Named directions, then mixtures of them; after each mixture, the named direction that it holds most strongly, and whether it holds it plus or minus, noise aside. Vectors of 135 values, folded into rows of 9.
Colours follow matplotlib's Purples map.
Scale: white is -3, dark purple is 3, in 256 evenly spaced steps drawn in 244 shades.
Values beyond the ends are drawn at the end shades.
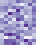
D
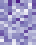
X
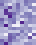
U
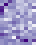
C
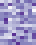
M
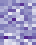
D, minus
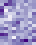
C, plus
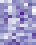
M, plus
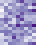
C, minus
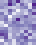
X, plus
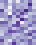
X, minus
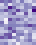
M, minus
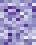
D, plus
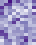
X, plus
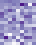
D, minus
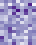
X, minus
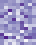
D, minus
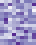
M, plus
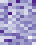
D, plus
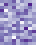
C, plus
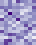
D, plus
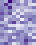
C, plus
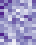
X, plus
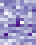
U, minus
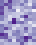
C, plus
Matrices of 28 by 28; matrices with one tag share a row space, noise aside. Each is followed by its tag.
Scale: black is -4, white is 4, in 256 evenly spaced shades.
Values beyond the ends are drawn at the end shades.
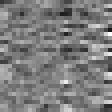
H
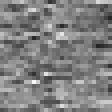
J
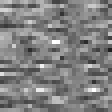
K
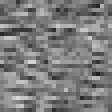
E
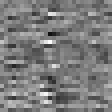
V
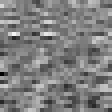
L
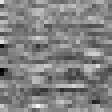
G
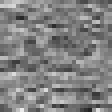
E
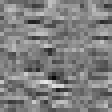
V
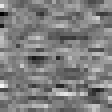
G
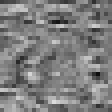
E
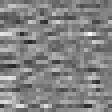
E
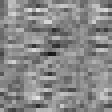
V
